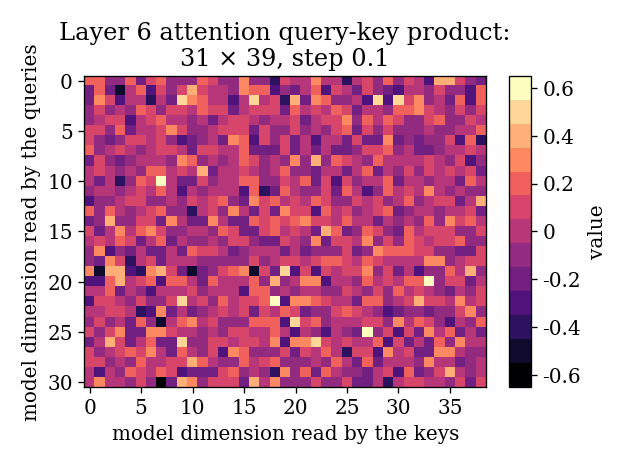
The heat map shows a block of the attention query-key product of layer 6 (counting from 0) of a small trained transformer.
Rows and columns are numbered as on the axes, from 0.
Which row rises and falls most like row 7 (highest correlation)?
19
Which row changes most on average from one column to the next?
2
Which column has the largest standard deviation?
7
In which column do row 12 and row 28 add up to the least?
36
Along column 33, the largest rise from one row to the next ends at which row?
20
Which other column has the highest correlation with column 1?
10
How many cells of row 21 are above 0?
9
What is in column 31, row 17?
0.2
